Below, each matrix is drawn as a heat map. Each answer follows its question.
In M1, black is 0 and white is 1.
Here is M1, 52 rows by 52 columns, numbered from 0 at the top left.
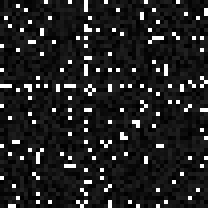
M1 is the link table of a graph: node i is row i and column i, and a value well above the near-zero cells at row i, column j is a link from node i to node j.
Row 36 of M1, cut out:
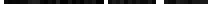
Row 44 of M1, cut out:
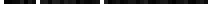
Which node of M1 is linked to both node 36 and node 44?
node 0
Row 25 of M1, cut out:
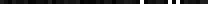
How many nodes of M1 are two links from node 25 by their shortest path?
6
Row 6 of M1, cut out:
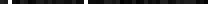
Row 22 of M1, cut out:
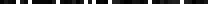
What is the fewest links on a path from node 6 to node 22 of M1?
2
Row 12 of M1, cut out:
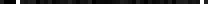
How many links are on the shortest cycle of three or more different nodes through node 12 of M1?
5
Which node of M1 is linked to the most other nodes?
node 21
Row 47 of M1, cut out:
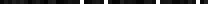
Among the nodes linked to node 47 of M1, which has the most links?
node 39
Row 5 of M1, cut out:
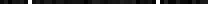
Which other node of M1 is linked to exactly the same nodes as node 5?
node 28
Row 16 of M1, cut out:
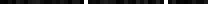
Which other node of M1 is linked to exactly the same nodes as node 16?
node 18
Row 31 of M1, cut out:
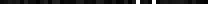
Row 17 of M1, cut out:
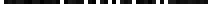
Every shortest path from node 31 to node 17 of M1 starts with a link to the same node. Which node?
node 38
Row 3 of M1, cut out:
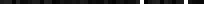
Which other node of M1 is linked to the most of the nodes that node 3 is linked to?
node 27
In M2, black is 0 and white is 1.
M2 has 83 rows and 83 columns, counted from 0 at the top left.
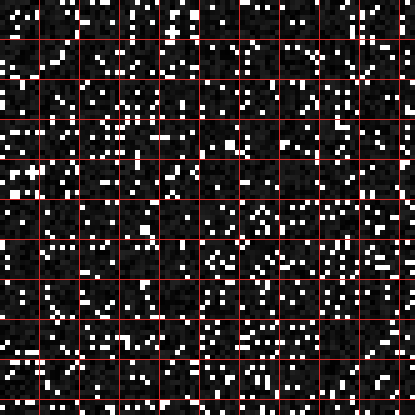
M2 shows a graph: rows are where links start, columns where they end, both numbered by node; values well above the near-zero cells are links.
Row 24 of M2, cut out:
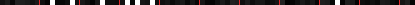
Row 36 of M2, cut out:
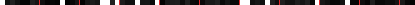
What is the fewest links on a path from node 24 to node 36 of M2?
2
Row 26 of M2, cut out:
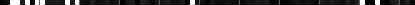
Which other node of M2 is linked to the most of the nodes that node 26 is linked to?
node 34
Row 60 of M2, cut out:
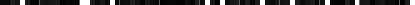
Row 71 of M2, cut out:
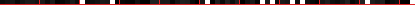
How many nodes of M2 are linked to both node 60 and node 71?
6
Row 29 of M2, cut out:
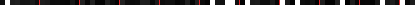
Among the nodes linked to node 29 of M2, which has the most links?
node 49
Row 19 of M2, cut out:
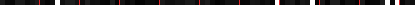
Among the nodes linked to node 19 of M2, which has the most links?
node 79
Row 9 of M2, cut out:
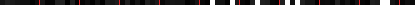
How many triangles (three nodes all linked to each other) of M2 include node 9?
6
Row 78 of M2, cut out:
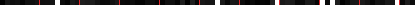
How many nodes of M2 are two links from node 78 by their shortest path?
10
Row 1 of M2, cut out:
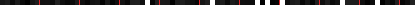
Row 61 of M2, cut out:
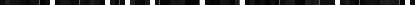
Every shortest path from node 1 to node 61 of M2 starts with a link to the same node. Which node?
node 68
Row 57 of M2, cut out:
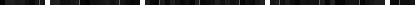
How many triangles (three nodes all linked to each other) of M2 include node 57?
2
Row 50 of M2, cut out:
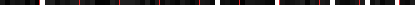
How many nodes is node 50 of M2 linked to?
6
